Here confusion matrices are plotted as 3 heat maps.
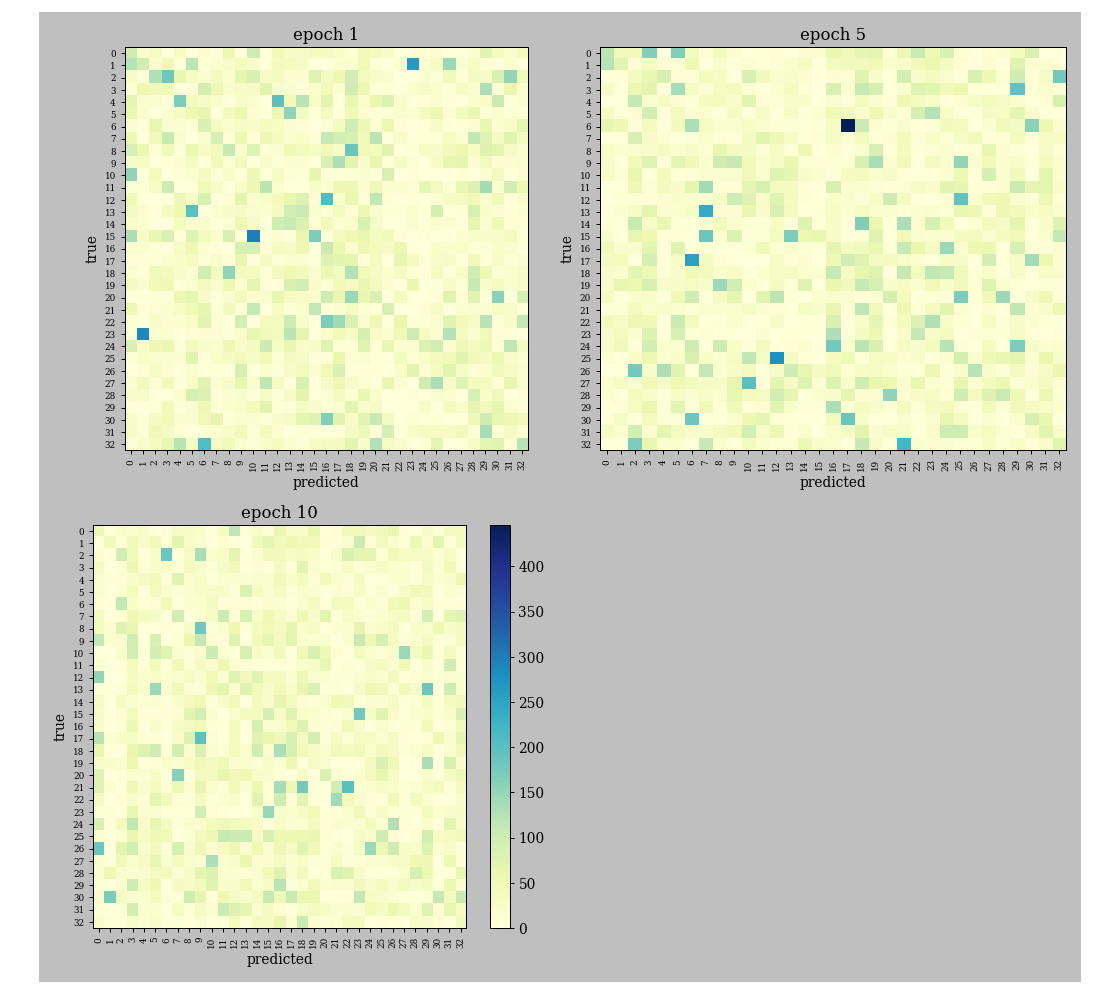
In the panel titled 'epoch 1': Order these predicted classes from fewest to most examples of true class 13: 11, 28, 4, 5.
11, 4, 28, 5
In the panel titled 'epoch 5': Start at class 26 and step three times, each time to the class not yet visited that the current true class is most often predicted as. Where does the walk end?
21
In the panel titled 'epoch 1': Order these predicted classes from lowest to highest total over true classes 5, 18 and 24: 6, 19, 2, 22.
22, 2, 19, 6
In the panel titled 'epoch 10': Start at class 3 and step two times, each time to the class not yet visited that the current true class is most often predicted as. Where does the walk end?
16
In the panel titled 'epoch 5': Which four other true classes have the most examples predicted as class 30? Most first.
6, 17, 0, 11
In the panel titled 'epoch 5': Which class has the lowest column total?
15
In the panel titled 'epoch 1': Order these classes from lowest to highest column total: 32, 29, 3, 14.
32, 3, 14, 29
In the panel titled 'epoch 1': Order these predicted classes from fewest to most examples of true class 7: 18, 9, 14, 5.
5, 14, 9, 18
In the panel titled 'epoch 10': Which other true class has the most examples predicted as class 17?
30
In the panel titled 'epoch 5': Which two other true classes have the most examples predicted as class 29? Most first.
3, 24
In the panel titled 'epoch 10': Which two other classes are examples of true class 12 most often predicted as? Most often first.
0, 14
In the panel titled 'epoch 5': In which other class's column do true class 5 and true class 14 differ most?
18
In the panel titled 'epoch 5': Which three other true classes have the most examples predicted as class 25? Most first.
12, 20, 9
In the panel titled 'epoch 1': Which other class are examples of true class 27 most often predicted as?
25
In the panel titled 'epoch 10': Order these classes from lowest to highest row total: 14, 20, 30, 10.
14, 20, 10, 30
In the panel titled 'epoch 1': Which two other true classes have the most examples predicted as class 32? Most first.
22, 20
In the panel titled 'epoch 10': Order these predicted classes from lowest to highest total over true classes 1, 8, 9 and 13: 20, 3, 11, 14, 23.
20, 11, 14, 3, 23
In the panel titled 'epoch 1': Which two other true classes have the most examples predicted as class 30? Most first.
20, 4
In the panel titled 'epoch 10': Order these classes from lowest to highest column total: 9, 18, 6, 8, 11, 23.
6, 8, 11, 23, 18, 9
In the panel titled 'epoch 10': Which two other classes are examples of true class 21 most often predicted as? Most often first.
22, 18
